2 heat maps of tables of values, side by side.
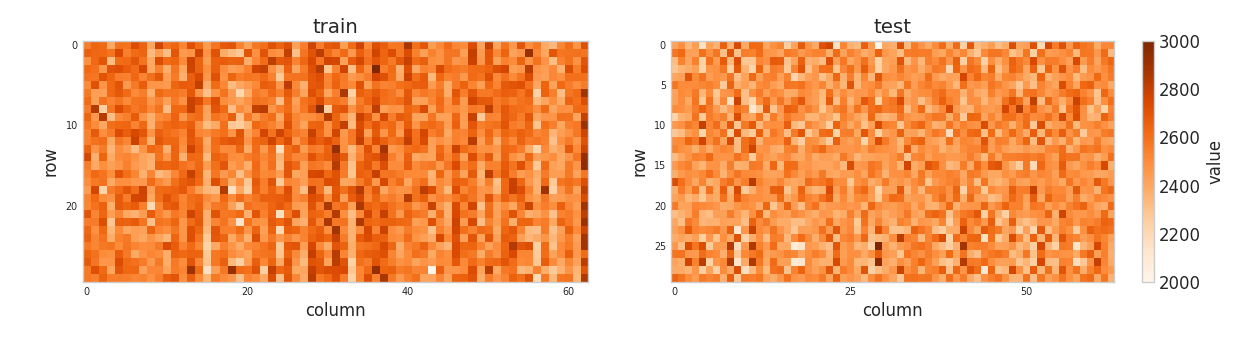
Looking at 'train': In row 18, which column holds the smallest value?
18
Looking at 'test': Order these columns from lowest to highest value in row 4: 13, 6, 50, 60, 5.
50, 5, 6, 13, 60
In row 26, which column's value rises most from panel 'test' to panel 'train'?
31
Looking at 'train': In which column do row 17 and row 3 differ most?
36
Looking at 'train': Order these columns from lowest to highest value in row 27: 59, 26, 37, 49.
59, 26, 49, 37
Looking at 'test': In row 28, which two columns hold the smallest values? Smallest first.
44, 10
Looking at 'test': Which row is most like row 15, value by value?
5
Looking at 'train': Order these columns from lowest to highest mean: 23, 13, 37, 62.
23, 37, 13, 62
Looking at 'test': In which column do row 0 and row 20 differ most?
29
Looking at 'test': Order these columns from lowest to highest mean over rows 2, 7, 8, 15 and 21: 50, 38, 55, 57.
50, 55, 38, 57
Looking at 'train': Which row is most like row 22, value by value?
20
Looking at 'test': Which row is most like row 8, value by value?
20
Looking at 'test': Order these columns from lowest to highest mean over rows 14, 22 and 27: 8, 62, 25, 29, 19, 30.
30, 19, 25, 62, 8, 29
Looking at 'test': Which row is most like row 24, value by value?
28
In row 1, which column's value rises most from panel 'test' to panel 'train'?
48
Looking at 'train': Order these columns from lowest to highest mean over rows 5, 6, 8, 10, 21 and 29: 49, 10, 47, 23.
49, 10, 47, 23
